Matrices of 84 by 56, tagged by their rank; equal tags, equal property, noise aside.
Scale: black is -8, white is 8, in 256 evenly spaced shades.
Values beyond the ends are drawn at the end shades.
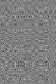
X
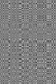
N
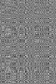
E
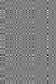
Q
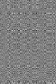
E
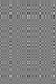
Q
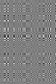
Q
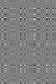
Q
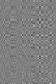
N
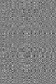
X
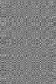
E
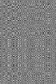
E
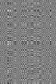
N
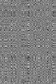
X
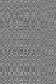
N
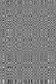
N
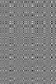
Q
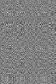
X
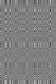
Q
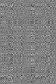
X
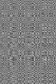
E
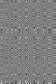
N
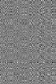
X
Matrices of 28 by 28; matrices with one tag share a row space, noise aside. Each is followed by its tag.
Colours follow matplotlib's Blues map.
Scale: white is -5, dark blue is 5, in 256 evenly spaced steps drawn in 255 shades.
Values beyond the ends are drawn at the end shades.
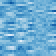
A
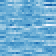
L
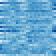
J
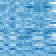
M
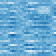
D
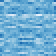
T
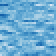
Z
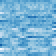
J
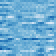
Z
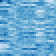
Z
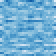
T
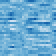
D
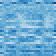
T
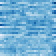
J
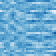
M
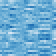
D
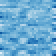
J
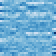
J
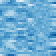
A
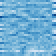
J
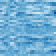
M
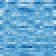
T
